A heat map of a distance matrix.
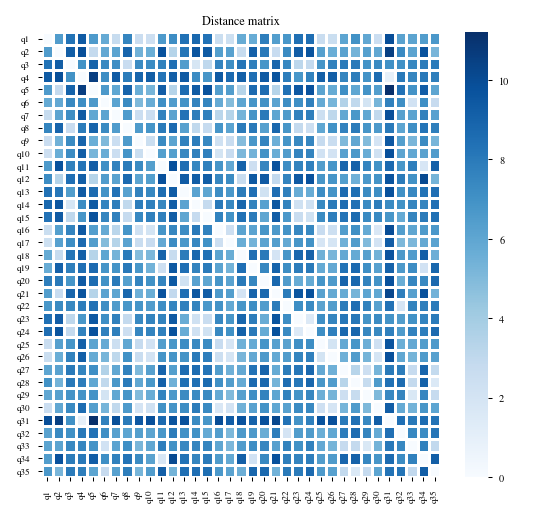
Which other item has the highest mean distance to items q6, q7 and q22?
q31
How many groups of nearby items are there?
8
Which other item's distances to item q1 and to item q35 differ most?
q28
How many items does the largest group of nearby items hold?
9
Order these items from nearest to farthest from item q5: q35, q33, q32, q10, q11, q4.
q10, q35, q33, q32, q11, q4
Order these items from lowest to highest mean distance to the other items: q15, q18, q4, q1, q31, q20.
q1, q18, q15, q20, q4, q31
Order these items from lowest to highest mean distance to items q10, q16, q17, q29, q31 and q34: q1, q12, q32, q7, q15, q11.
q1, q7, q11, q32, q15, q12
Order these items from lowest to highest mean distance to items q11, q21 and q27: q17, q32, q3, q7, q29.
q29, q17, q7, q32, q3
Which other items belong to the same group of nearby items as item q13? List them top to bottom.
q20
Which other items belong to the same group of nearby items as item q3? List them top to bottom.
q8, q14, q15, q23, q24
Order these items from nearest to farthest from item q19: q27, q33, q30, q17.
q17, q30, q33, q27
